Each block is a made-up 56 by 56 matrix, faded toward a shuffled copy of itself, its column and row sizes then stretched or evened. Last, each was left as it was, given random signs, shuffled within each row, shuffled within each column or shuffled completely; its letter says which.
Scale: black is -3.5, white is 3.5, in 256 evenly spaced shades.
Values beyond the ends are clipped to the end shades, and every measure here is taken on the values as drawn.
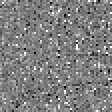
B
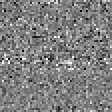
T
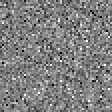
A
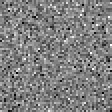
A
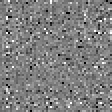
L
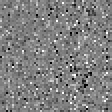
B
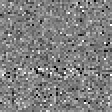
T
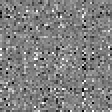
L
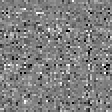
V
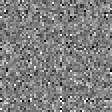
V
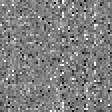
B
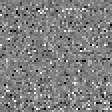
T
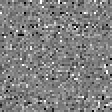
T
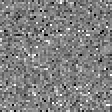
T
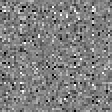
V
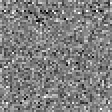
T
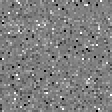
A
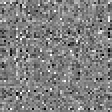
V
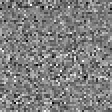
T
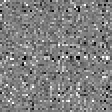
V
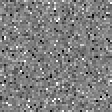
A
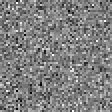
B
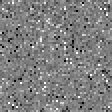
A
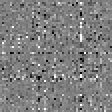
V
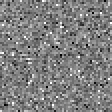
A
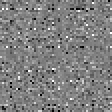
V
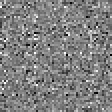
L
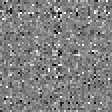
L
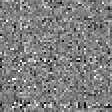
L
